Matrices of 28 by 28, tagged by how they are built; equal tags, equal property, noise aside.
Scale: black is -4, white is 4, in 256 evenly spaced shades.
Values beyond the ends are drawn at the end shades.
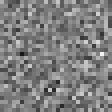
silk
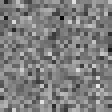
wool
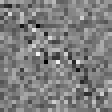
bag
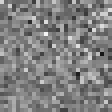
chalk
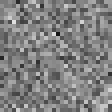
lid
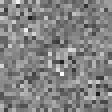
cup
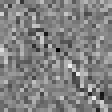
bag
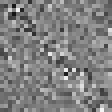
bag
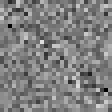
bag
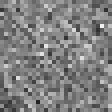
lid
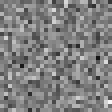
silk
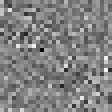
cup
